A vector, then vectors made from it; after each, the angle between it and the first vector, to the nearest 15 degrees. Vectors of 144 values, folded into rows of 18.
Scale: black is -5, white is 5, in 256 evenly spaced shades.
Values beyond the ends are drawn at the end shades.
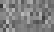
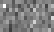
90 degrees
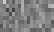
105 degrees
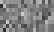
45 degrees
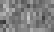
45 degrees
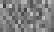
120 degrees
